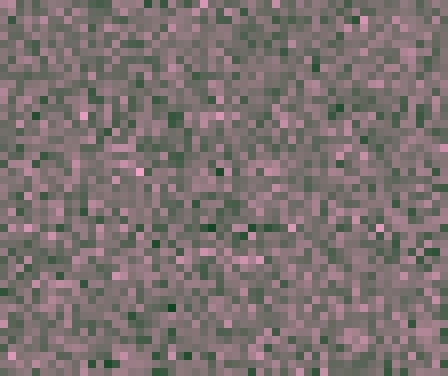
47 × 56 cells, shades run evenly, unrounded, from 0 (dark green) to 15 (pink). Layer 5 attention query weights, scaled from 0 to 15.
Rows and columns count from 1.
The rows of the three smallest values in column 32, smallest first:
29, 47, 6
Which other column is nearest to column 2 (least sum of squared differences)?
16
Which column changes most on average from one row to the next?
15
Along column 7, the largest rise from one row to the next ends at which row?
30
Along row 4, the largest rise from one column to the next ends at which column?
22
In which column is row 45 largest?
2
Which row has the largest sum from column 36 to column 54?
42
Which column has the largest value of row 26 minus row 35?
8
